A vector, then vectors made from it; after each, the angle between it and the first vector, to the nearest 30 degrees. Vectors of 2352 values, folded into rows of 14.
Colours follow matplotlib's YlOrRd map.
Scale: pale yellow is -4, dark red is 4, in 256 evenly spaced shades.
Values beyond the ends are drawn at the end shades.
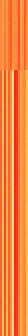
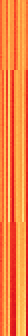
120 degrees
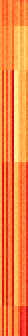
150 degrees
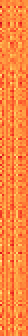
120 degrees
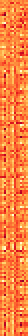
60 degrees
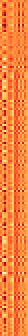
60 degrees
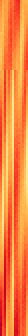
60 degrees
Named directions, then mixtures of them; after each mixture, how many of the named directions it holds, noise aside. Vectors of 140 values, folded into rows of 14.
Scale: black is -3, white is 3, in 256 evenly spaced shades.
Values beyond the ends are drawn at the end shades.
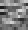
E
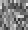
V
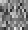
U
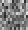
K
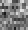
two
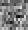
three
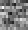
one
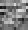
one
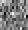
two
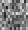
one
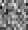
four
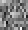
two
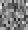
three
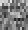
four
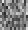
one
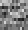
four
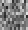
one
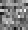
two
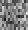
three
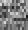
four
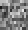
three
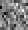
three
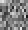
two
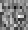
three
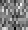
three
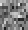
four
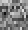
three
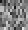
one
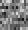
two
